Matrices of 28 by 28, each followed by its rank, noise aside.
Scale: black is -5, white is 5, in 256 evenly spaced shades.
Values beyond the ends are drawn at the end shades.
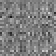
four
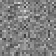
six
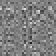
four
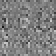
four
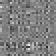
four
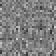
four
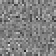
eight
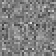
six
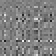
two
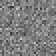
eight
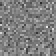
eight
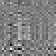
two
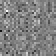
four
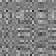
three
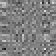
three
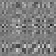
two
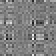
two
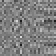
three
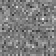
eight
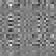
two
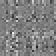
four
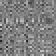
four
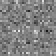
four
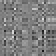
two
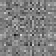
four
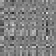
two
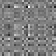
two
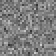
eight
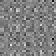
four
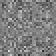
four
